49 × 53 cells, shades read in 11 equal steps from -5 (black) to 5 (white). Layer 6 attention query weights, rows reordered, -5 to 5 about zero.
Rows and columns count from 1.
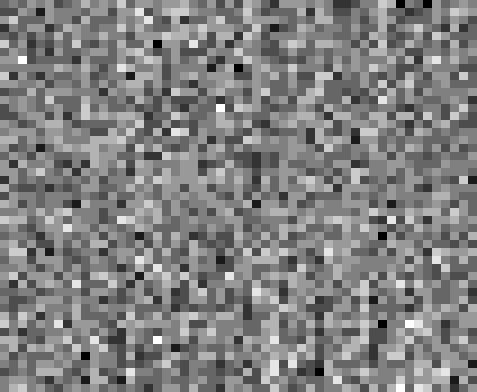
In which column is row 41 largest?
46
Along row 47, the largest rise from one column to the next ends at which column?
37
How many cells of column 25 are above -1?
30
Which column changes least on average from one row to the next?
13
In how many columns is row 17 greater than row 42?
22
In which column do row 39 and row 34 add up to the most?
50
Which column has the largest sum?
16
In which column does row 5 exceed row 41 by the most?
43
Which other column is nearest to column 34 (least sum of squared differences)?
9
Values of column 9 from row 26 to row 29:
-4 0 1 1
